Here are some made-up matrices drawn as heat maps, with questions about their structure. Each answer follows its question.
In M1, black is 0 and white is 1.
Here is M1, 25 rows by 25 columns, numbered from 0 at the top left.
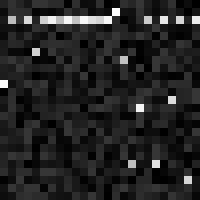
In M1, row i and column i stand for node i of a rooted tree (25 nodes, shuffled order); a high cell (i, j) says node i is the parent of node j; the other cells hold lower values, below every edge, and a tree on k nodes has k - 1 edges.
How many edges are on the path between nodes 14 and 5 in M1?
3
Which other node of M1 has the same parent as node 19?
16
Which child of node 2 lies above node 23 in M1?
22
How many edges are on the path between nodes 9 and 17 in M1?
3
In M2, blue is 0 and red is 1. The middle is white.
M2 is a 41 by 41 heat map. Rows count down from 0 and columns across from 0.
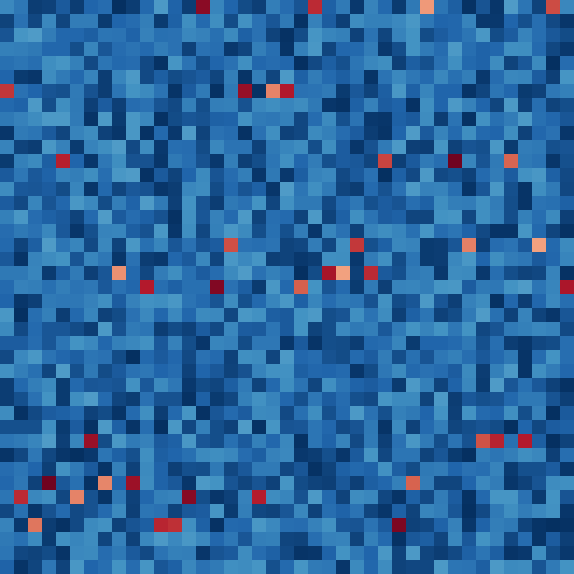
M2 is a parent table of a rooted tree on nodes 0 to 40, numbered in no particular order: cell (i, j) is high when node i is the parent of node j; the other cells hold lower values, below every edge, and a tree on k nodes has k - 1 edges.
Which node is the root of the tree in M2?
31
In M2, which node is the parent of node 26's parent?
6
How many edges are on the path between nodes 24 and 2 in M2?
5
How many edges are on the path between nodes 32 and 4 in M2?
2
